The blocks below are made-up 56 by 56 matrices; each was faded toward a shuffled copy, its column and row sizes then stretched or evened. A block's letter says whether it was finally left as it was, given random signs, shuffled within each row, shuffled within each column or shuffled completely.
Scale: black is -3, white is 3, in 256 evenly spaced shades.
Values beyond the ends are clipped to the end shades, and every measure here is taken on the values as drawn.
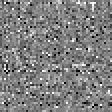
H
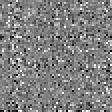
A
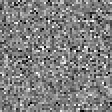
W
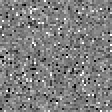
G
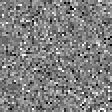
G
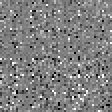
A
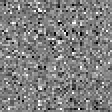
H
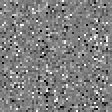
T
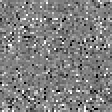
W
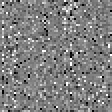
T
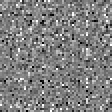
H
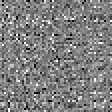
H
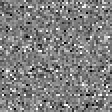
W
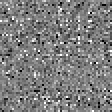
A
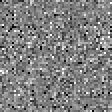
A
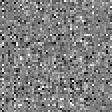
H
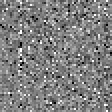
T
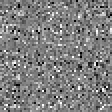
A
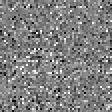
A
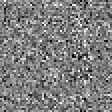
A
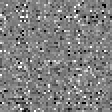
A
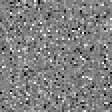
T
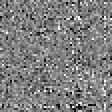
A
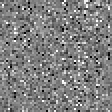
T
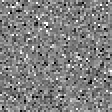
G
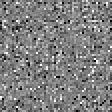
A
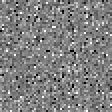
T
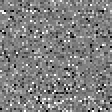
W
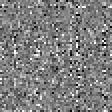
A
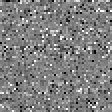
W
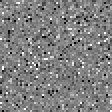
G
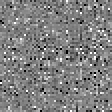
H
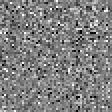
A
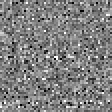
W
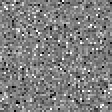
G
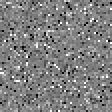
G
